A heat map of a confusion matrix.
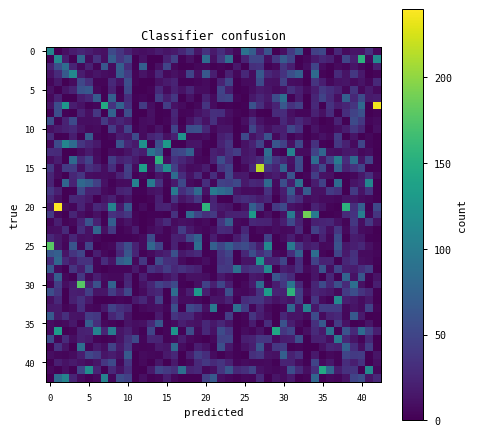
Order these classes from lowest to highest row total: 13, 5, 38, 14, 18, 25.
5, 38, 13, 18, 14, 25
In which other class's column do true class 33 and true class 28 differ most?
21
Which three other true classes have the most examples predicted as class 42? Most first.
7, 1, 20
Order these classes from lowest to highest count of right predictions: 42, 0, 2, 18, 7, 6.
42, 18, 6, 2, 0, 7
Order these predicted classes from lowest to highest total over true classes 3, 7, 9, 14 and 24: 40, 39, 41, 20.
41, 20, 40, 39
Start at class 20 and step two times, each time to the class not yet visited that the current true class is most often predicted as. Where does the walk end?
40
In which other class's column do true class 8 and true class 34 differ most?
0
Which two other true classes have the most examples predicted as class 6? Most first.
36, 23
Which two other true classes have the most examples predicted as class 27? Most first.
15, 30
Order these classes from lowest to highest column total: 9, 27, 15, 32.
15, 9, 32, 27
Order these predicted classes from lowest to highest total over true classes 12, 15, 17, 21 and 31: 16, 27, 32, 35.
35, 16, 32, 27
